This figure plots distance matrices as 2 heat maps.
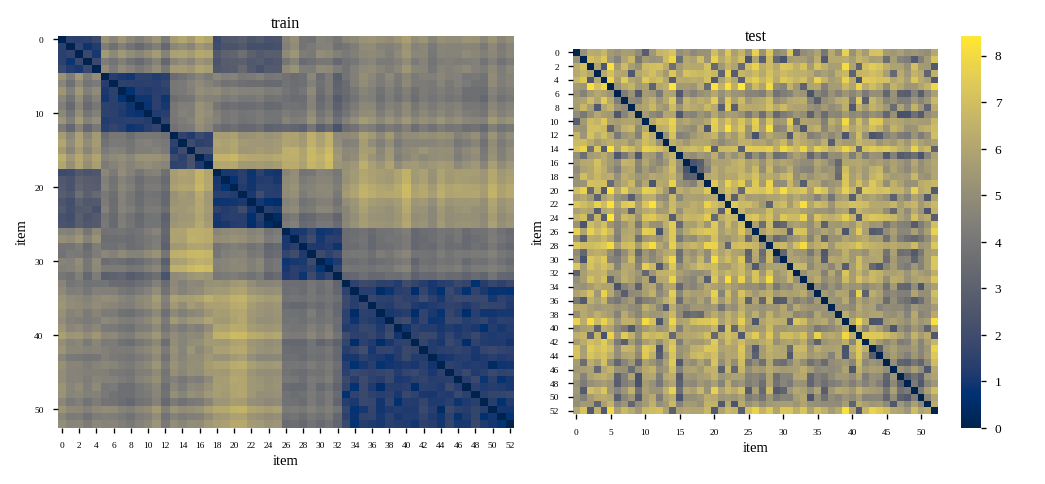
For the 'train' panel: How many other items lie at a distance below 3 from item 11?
7
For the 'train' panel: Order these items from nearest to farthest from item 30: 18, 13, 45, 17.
45, 18, 13, 17
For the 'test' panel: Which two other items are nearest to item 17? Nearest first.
16, 18
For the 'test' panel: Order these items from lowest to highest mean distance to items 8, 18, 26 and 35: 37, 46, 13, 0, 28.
46, 37, 13, 0, 28
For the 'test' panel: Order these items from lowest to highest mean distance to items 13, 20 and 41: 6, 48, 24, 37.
24, 37, 48, 6
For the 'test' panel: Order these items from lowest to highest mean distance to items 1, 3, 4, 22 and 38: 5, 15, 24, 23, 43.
15, 23, 24, 43, 5
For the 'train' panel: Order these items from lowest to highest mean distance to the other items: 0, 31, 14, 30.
30, 31, 0, 14
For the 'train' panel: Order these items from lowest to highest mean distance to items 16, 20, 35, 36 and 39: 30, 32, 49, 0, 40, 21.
49, 40, 32, 30, 0, 21
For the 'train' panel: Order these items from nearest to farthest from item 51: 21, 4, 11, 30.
30, 4, 11, 21
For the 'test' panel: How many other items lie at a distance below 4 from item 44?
5
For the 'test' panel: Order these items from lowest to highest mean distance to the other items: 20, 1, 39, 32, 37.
37, 1, 32, 39, 20
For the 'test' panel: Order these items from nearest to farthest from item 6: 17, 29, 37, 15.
15, 29, 17, 37
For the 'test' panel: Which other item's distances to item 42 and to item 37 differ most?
13
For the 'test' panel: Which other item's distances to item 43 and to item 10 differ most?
39
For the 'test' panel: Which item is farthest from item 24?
5
